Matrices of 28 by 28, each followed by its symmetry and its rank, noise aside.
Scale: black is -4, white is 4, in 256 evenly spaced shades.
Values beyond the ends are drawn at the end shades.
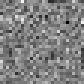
no symmetry, rank seven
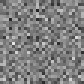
no symmetry, rank seven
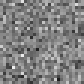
no symmetry, rank seven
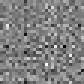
no symmetry, rank six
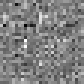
no symmetry, rank six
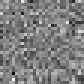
no symmetry, rank six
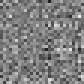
no symmetry, rank five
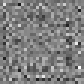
no symmetry, rank five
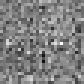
antisymmetric, rank six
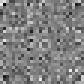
symmetric, rank five
